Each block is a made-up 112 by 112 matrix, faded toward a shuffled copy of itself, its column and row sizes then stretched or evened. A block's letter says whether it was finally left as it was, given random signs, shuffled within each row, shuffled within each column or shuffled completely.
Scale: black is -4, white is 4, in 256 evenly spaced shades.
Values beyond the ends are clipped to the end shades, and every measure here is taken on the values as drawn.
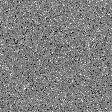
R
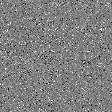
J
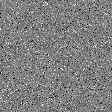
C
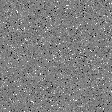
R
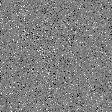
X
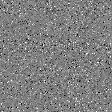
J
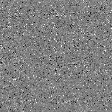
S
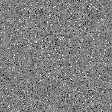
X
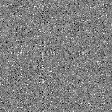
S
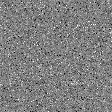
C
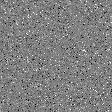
R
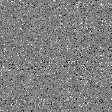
J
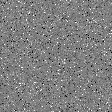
R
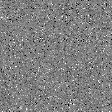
J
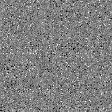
S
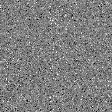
J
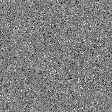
X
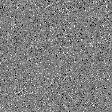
J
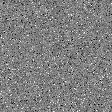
R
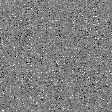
S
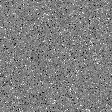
R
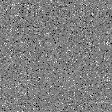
S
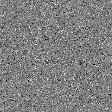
C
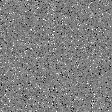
X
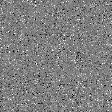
J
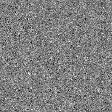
J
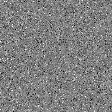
X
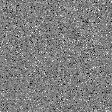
J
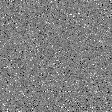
C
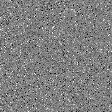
X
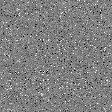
J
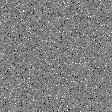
R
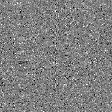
S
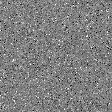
X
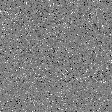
C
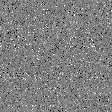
C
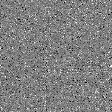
S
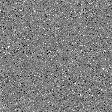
C
